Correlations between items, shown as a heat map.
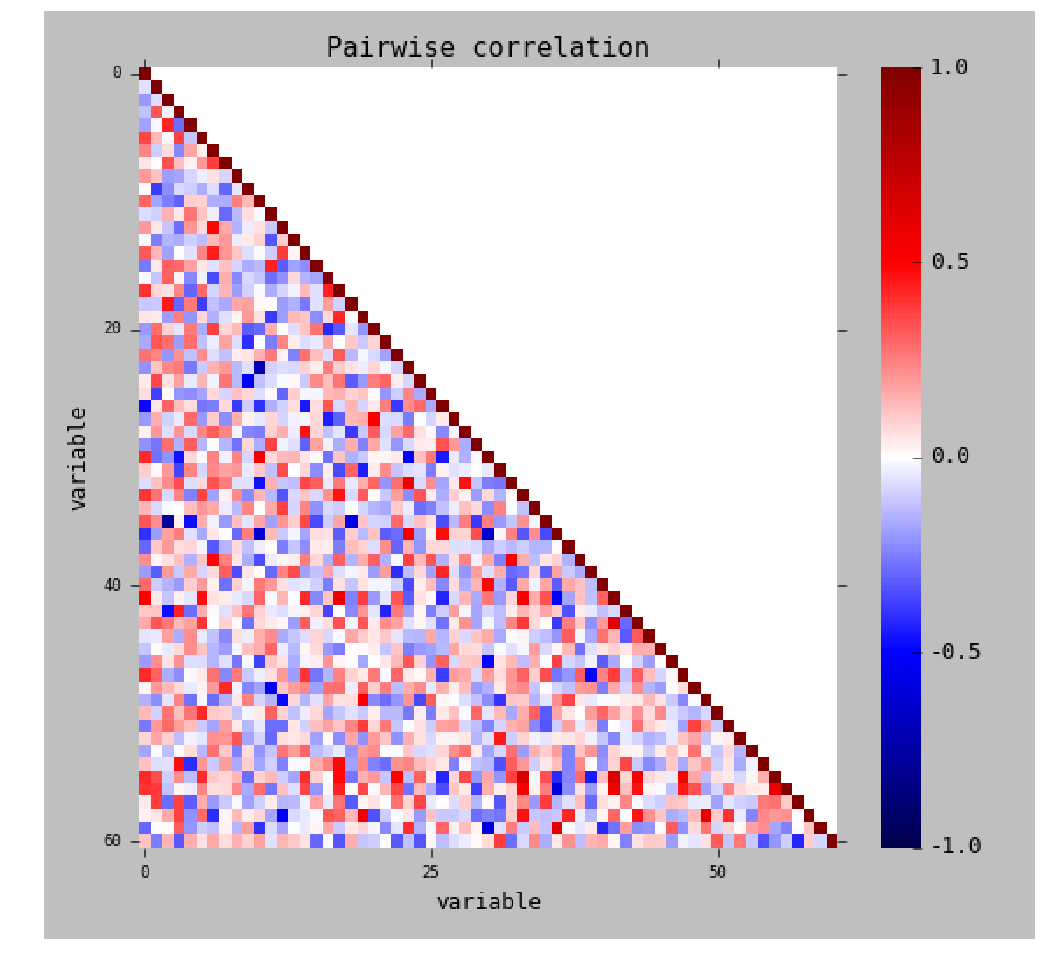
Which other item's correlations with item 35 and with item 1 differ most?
2
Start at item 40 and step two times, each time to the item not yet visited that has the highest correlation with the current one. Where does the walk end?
10
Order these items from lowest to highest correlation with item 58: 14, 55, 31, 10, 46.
31, 46, 14, 10, 55
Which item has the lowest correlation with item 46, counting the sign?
30
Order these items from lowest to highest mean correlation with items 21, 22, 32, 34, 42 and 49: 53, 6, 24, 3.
24, 6, 53, 3
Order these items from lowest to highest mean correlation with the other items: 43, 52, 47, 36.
36, 52, 47, 43
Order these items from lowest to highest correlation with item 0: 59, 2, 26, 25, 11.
26, 59, 2, 11, 25
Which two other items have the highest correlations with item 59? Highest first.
36, 23
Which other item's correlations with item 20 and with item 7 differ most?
27
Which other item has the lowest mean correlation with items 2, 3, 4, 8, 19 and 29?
35
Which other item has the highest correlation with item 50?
5
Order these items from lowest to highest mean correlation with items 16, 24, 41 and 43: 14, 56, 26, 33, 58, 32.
26, 32, 14, 58, 56, 33
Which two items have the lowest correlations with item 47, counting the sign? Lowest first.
39, 26
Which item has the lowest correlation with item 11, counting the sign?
48
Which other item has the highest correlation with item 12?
6
